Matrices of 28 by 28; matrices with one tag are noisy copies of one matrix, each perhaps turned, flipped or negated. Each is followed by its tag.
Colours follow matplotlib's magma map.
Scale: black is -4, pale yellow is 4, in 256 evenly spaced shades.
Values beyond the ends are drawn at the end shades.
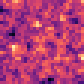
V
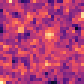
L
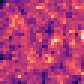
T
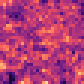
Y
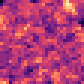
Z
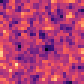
L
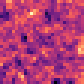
V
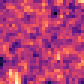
Z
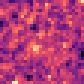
L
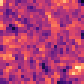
Z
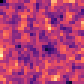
L
